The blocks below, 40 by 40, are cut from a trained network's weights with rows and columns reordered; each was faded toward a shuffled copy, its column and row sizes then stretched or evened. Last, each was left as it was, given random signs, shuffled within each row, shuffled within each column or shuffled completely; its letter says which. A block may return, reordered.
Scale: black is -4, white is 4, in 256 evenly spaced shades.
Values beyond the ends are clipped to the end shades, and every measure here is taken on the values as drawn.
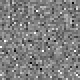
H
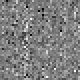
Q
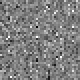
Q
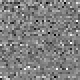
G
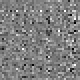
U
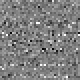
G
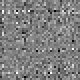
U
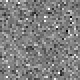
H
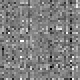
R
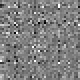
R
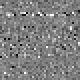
G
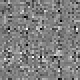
U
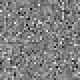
H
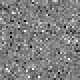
H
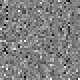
Q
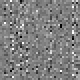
Q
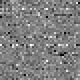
G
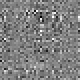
R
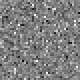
H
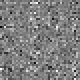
U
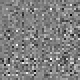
R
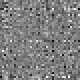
U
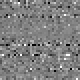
G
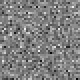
G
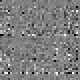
U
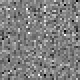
Q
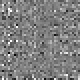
R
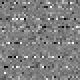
G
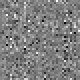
Q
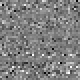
G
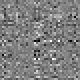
R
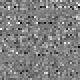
G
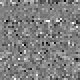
G
